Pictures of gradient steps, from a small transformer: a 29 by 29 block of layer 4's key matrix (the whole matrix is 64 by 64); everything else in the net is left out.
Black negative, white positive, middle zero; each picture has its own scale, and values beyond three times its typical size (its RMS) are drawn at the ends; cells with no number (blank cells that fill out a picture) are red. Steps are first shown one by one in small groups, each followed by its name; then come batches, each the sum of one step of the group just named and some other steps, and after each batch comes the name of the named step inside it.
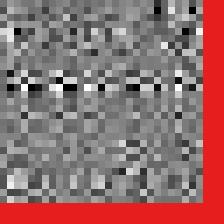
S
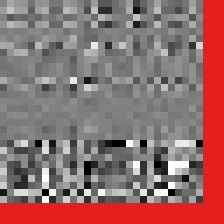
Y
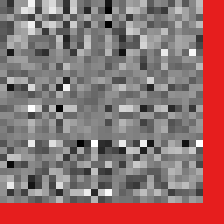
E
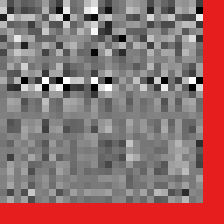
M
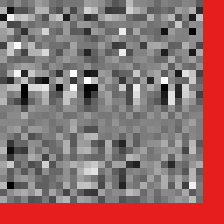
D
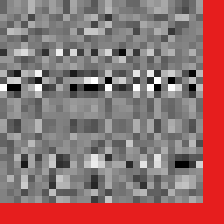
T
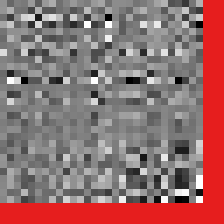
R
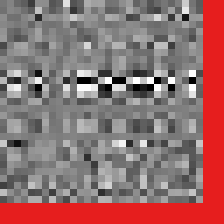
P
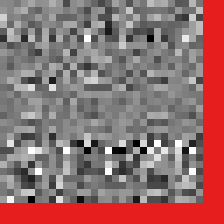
E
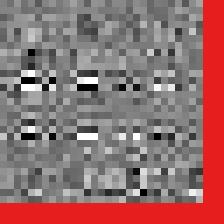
R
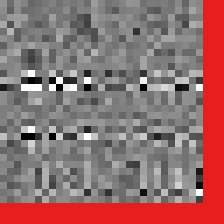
D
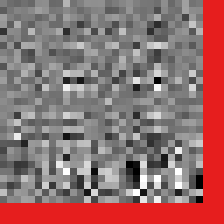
P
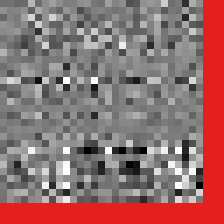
R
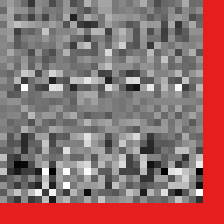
S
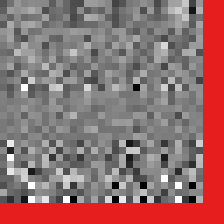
S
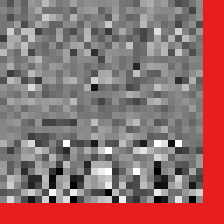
R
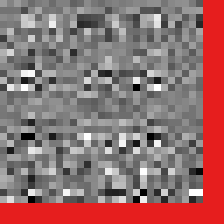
P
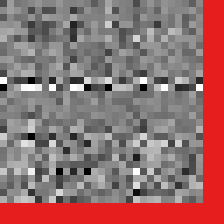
P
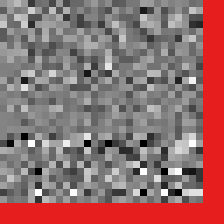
Y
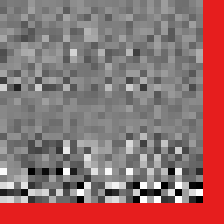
T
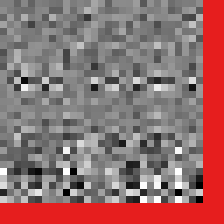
M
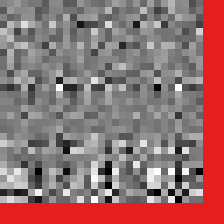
S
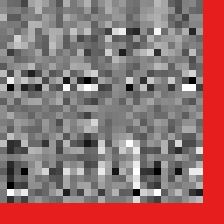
P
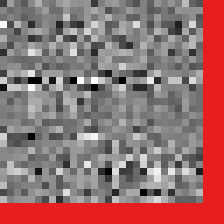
P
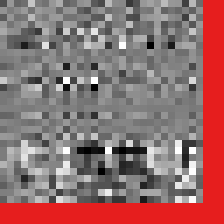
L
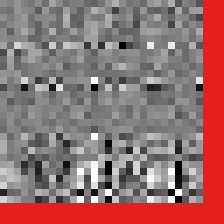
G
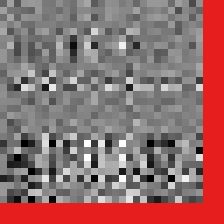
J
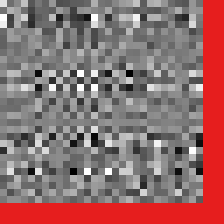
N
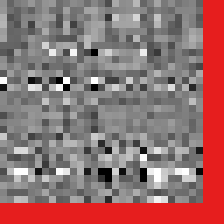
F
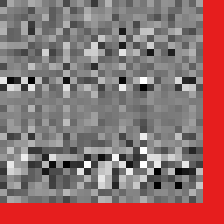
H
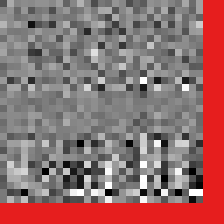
H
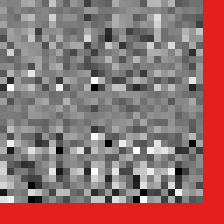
G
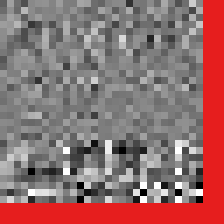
L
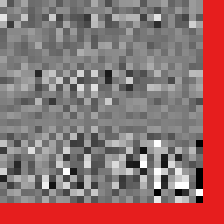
N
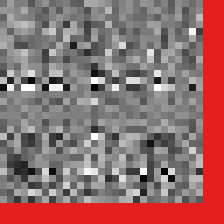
J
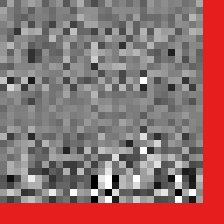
H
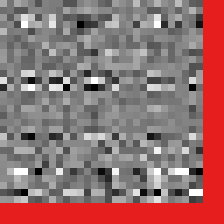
F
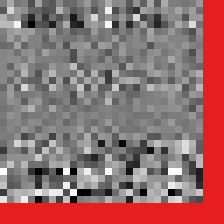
N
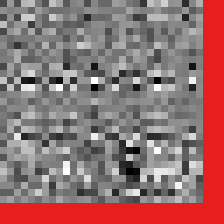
L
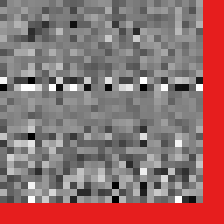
H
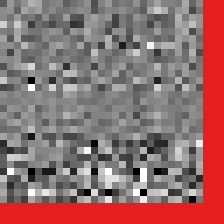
H
